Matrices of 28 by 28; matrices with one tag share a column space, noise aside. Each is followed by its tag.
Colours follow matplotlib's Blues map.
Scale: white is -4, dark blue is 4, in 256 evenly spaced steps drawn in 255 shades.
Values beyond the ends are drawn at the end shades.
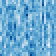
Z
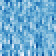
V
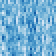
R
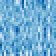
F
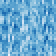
R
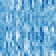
F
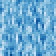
R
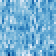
V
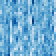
R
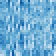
V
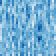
Z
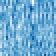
Z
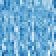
F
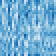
Z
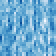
R
